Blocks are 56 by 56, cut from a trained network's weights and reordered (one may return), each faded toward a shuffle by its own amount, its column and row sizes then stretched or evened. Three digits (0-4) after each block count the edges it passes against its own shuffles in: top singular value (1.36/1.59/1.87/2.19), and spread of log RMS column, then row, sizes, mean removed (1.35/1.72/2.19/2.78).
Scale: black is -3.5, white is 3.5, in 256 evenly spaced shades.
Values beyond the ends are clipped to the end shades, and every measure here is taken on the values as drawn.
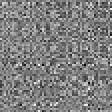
4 0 3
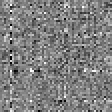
2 3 2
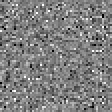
2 1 2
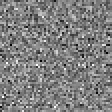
1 0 1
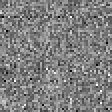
0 1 1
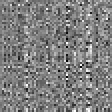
4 4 1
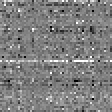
3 3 3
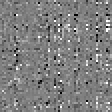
1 4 3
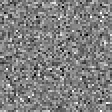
0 0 1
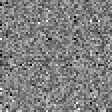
0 2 1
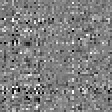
2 3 3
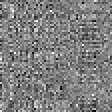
4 3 0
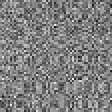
4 2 0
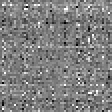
1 4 1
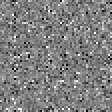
1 1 2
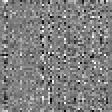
3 4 3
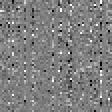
1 4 1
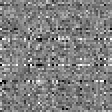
4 3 3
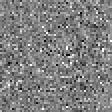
1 1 2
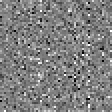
1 3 0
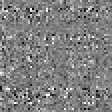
0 3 3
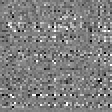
3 2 4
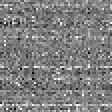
2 2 3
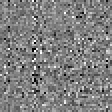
0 3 2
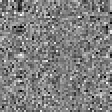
2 2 1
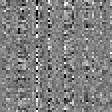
4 4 1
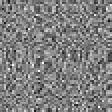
4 1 0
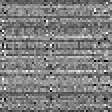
4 2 1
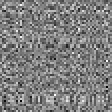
4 3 1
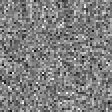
2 0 0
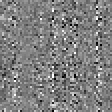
2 4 1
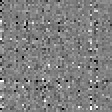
1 3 2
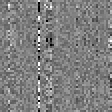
3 3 0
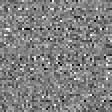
0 0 4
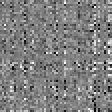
4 4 3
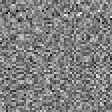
4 0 0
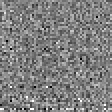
2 0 2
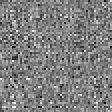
3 0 3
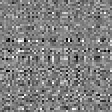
4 2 4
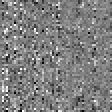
2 4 2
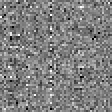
2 2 1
